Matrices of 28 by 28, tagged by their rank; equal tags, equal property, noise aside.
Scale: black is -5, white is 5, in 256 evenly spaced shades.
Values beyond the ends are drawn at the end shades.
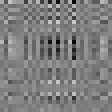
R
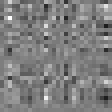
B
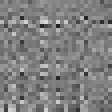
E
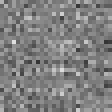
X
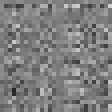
X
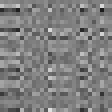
B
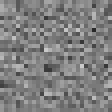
X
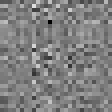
E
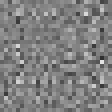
X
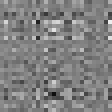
B
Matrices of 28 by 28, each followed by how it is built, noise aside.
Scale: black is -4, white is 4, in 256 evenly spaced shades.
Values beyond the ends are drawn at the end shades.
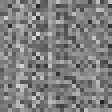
repeating rows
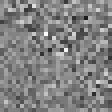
upper triangular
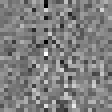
uneven columns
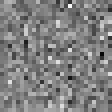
uneven columns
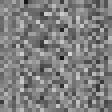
repeating rows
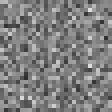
repeating rows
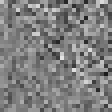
upper triangular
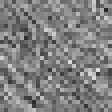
Toeplitz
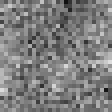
smooth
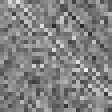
Toeplitz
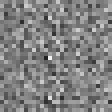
repeating rows
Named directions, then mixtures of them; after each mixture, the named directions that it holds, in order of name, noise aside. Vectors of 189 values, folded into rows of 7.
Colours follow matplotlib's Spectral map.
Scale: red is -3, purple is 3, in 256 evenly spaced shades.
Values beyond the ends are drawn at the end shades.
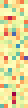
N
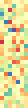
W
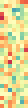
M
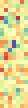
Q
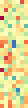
M, Q.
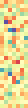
N, W.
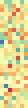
M, W.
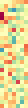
M, W.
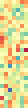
M, W.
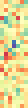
Q.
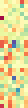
M, Q.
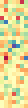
N, Q.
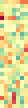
M, N.
